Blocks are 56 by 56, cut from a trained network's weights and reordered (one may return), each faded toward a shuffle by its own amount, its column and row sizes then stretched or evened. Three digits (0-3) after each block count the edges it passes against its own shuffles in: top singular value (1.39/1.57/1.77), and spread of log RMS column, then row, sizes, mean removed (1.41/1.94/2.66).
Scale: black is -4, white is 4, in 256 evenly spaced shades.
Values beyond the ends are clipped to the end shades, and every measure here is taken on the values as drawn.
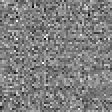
0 1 0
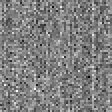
1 0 0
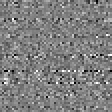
2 0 3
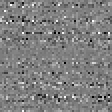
0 1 3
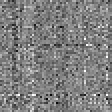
1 1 2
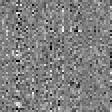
1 3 0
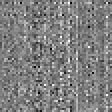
2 2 2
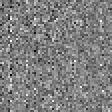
0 2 0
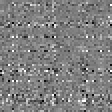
3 2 3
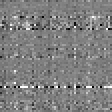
3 0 3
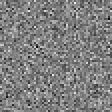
3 1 0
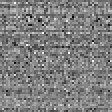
2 1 1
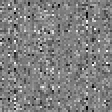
0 3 1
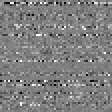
1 0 3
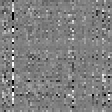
3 3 1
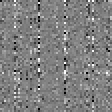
2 3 1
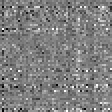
1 1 3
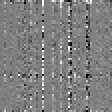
3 3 1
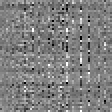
3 3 0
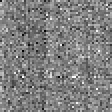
0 1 1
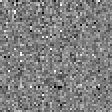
1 2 1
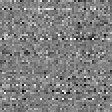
0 0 3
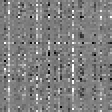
3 3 2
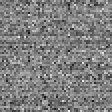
1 0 1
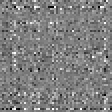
2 1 3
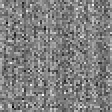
2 0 1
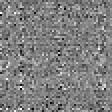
0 2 1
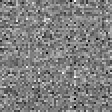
0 1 0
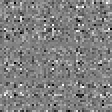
0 2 3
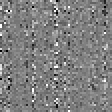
0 3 1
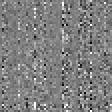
1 3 1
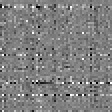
2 1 3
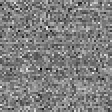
0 0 1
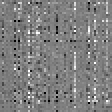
3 3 2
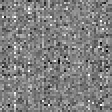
0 2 1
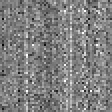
3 2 1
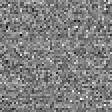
0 0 0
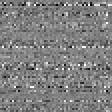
1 0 3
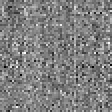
0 0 2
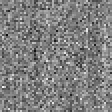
0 0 0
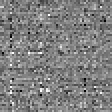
1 2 1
